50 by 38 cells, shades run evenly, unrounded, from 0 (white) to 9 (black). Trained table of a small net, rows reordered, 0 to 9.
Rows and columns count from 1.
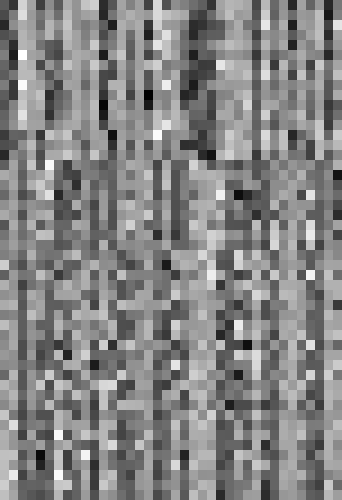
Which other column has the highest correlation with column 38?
20
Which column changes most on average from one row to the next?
27
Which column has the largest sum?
21
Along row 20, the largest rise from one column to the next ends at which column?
7
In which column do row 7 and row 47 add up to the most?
5
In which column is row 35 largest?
28
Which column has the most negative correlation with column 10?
16
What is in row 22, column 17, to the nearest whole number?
2
